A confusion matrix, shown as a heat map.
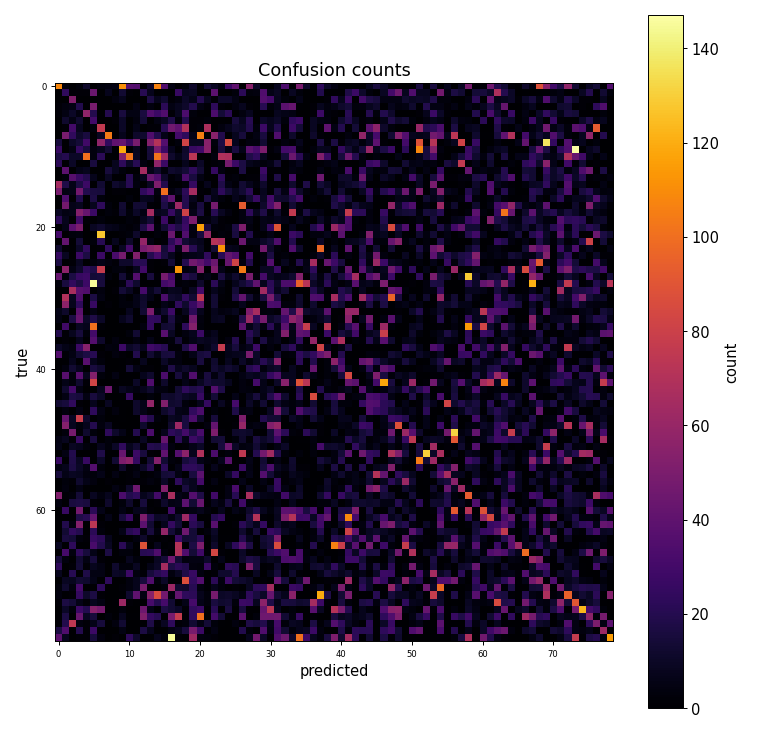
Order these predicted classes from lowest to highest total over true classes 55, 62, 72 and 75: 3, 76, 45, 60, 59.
60, 76, 59, 45, 3
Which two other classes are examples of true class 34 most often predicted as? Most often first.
58, 5
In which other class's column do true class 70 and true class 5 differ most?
18
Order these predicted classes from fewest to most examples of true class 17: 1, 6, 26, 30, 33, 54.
33, 6, 30, 1, 54, 26
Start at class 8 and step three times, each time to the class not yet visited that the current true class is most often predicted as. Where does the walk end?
51
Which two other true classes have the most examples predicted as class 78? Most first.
28, 72
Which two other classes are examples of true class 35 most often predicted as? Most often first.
46, 32
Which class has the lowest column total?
8
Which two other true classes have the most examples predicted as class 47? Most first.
30, 20
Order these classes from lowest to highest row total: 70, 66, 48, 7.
48, 70, 66, 7
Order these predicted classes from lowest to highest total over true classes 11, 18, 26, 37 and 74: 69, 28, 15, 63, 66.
28, 15, 69, 66, 63
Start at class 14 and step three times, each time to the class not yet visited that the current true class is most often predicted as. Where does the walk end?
73
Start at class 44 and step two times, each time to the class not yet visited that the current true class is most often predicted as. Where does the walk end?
40
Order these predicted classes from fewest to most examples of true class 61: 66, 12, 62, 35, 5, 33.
62, 66, 35, 5, 12, 33
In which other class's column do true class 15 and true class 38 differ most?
19
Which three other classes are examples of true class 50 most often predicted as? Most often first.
56, 77, 15
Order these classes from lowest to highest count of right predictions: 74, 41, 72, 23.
41, 72, 23, 74
